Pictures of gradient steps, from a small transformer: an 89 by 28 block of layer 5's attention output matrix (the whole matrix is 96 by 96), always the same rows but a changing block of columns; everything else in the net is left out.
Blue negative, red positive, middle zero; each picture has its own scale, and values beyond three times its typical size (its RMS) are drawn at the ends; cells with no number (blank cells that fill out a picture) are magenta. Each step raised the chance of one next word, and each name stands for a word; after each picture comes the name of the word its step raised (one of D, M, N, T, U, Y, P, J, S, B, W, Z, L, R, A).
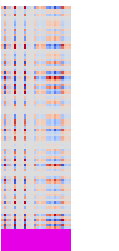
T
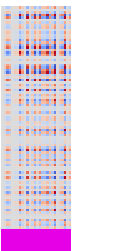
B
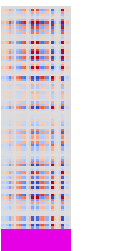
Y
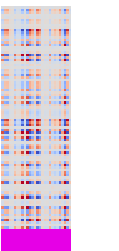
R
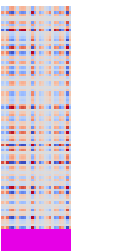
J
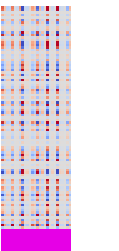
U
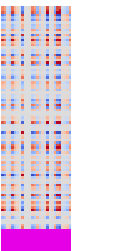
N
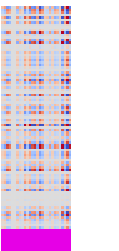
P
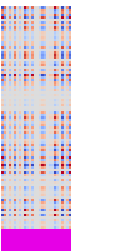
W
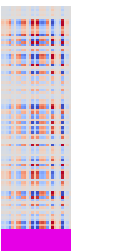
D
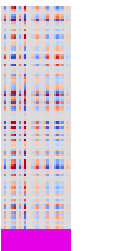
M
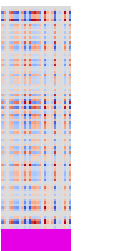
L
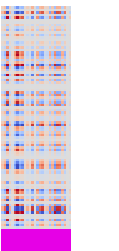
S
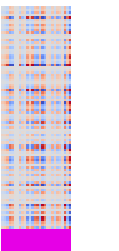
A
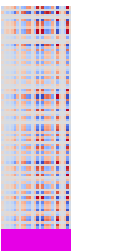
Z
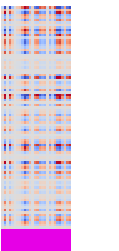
Z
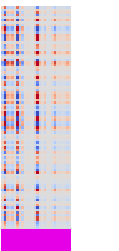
S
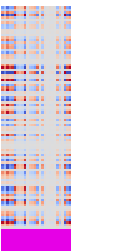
B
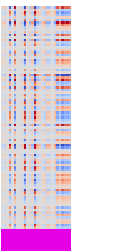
P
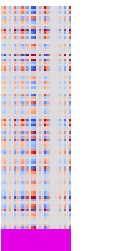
R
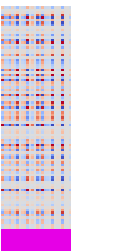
P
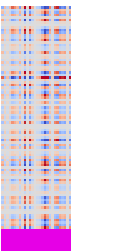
T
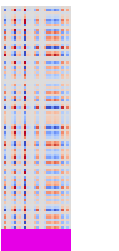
J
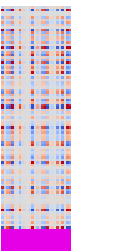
J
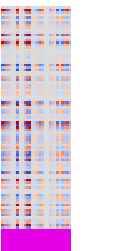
U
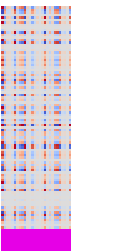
P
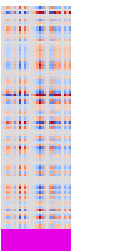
M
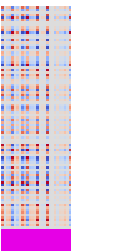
A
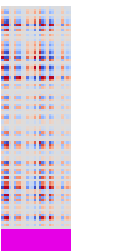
Y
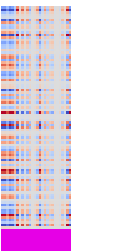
U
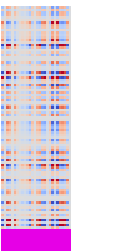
T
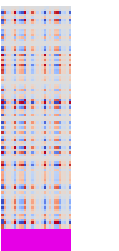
L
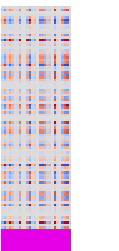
D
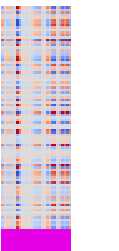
D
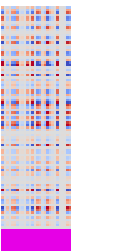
S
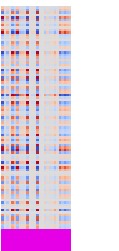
Z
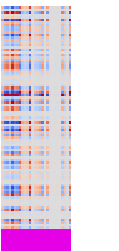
M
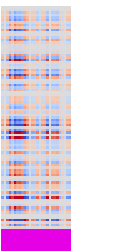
R
